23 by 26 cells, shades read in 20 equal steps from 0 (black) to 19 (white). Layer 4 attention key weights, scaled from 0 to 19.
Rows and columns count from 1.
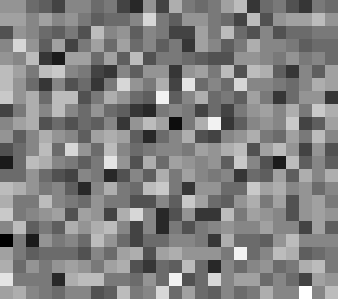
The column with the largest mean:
25
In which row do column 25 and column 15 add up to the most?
7
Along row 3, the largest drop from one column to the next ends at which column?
19
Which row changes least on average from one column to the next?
2
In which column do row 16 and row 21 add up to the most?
15
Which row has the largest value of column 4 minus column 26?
12
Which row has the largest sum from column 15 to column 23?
20
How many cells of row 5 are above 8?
16
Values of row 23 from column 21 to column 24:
13 10 10 19
